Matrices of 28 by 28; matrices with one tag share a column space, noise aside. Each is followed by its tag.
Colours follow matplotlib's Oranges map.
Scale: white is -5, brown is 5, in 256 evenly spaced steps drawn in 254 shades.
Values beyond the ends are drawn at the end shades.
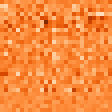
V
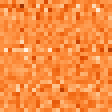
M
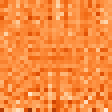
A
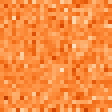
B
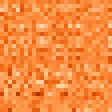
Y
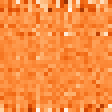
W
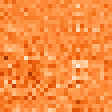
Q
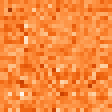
Y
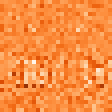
Q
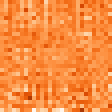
A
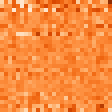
W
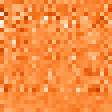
V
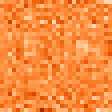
B
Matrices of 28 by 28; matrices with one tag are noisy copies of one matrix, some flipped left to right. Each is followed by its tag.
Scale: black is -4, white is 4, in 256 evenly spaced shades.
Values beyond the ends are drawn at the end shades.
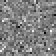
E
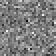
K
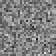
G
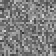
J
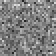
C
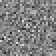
G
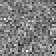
E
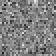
K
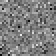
K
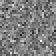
J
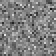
J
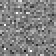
K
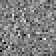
J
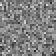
J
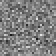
G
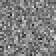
J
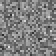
J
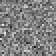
E
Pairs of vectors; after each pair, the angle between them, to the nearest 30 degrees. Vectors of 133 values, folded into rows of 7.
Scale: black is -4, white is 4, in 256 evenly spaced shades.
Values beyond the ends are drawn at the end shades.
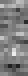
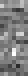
30 degrees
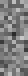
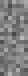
30 degrees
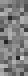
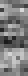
60 degrees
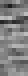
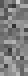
90 degrees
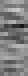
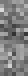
60 degrees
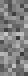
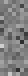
90 degrees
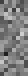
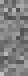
150 degrees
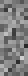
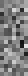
120 degrees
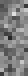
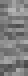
60 degrees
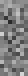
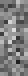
120 degrees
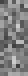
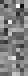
60 degrees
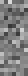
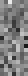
60 degrees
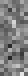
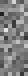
120 degrees
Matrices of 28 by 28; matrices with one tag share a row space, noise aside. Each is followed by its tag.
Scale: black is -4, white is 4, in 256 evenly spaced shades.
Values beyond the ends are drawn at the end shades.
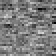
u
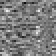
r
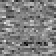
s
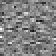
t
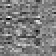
r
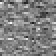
t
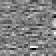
u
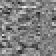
r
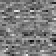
s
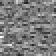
t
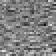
s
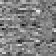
r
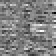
u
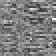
u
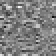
r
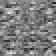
s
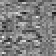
r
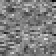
s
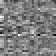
t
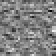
s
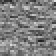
u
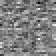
t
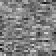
t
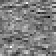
t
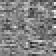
u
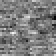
u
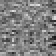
s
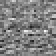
s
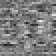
u
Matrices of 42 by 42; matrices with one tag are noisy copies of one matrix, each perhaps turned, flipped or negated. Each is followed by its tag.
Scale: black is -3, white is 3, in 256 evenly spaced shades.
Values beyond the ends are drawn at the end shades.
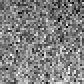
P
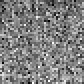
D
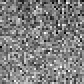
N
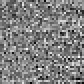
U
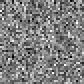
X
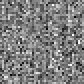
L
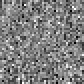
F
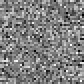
F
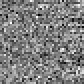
U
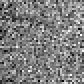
D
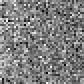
N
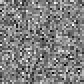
X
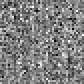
L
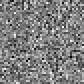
X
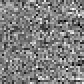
U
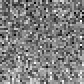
D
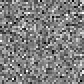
X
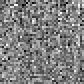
U
